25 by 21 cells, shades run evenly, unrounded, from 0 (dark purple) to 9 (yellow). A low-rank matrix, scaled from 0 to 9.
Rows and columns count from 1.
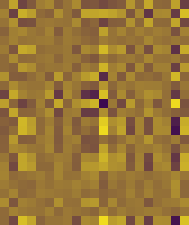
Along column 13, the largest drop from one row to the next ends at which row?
3
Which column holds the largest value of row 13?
2
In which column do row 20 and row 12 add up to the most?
20
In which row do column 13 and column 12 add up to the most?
25
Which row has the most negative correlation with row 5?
23
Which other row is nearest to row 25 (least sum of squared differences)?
14
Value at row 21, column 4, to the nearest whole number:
4
